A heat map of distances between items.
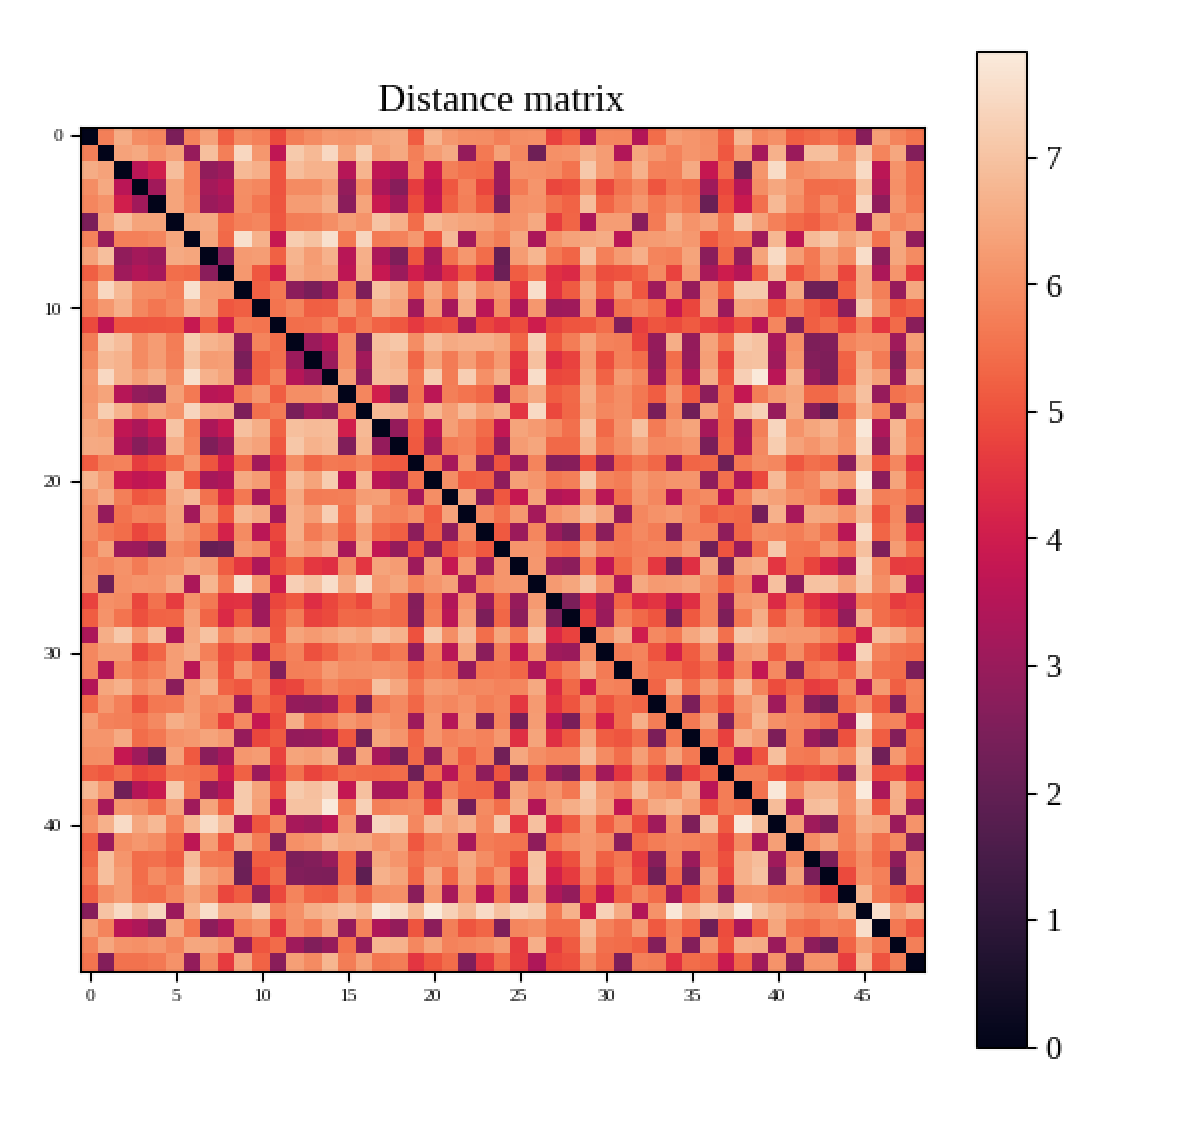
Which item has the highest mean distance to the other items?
45
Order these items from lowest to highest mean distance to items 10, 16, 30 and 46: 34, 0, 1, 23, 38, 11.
23, 34, 11, 38, 0, 1
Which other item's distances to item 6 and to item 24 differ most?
7
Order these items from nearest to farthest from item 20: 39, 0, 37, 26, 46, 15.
46, 15, 39, 37, 26, 0
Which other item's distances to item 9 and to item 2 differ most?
38
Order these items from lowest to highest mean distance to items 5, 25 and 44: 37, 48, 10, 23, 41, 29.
37, 10, 23, 29, 48, 41
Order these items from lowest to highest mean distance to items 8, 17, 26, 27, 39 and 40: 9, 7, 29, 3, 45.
3, 7, 9, 29, 45
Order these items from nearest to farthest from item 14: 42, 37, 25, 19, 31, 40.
42, 40, 25, 37, 19, 31
